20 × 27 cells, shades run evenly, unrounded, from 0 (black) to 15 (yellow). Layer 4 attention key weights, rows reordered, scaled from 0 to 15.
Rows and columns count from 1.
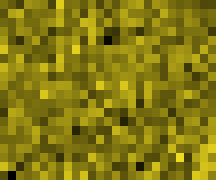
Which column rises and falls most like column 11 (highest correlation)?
25
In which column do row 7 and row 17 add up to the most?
27
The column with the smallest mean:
21
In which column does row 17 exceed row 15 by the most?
10
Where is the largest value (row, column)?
18, 23
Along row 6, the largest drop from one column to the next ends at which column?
11
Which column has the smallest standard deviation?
4
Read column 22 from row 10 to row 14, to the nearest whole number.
8 6 7 4 9
